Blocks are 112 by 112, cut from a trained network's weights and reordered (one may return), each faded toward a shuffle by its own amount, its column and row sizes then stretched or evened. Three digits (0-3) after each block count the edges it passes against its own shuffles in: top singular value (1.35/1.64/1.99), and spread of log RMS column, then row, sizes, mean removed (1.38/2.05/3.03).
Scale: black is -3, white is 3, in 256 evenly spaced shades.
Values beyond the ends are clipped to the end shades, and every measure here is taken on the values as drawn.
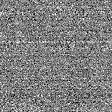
1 0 1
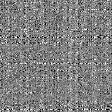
2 1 3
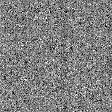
0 0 1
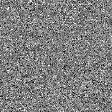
1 1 1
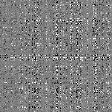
1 3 3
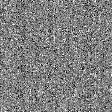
0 1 1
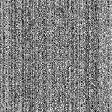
3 1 0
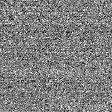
1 0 1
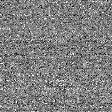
0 0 2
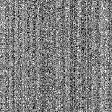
3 1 1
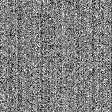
2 1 0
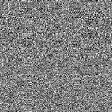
3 0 2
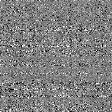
0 1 3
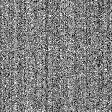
2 0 0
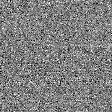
0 0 1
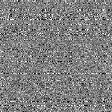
2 0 3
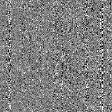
2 3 0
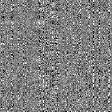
3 3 1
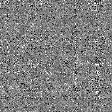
0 2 2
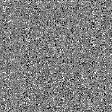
0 2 2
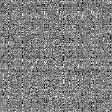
2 3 0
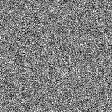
2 0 0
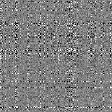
3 3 3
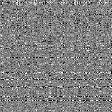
3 2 3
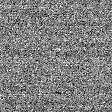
1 0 0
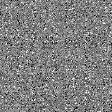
0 2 1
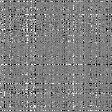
3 3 3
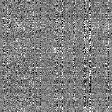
2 3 1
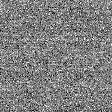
0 0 0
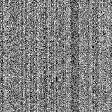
3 1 0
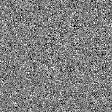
1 2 1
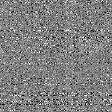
0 1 3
